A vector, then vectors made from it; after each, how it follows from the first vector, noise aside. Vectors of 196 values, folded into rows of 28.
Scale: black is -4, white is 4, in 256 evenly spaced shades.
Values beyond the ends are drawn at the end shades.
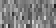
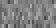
negated, shrunk.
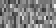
sign-scrambled.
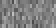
negated, shrunk.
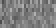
reversed, shrunk.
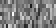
sign-scrambled.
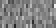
negated, partly zeroed.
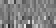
partly zeroed.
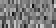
sign-scrambled.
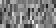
sign-scrambled.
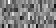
sign-scrambled.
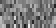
sign-scrambled.
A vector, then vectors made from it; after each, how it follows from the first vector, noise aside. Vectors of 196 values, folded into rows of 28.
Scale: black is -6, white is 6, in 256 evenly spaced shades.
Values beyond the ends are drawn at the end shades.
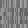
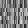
negated, scaled up.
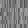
negated.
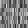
negated, scaled up.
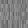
reversed, negated, shrunk.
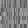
negated.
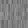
reversed, negated, shrunk.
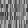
reversed, scaled up.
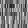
wrapped around, scaled up.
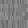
reversed, negated, shrunk.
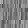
wrapped around, negated.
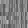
wrapped around, negated.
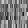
reversed, scaled up.
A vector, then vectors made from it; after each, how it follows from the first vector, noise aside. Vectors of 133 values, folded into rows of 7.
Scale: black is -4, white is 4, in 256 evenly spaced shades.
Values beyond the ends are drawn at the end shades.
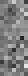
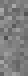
reversed, shrunk.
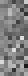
negated.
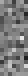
sign-scrambled.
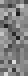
wrapped around, negated.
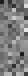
wrapped around.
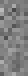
reversed, shrunk.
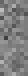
reversed, shrunk.
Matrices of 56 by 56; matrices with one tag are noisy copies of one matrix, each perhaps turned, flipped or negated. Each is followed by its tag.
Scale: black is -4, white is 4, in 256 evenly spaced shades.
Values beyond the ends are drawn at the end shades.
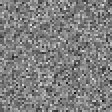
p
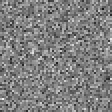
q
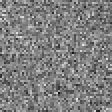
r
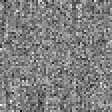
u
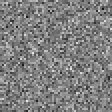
q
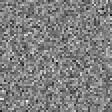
q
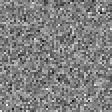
q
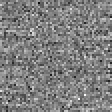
u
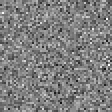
p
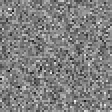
q
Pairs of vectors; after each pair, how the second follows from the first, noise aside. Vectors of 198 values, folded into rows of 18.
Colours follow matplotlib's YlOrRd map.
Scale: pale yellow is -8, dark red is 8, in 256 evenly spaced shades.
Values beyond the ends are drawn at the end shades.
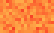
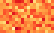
negated, scaled up.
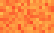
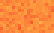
shrunk.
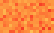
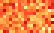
negated, scaled up.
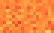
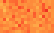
reversed, negated, partly zeroed.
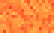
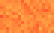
negated, shrunk.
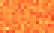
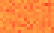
reversed, negated, shrunk.
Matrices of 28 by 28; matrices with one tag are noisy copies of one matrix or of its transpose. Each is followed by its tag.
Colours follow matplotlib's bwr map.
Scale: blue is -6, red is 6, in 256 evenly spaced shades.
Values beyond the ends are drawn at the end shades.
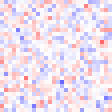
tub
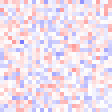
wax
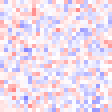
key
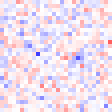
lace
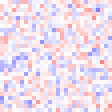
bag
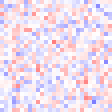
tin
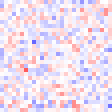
wax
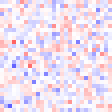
bag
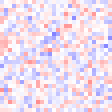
bag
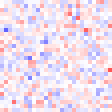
bag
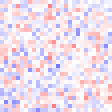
tin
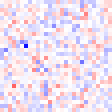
wax
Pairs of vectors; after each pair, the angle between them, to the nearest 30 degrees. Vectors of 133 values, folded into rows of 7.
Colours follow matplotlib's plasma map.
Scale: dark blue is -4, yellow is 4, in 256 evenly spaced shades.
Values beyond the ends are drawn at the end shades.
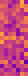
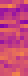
120 degrees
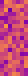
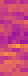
90 degrees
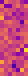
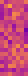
120 degrees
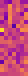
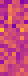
30 degrees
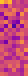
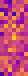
120 degrees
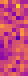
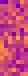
150 degrees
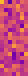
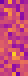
150 degrees
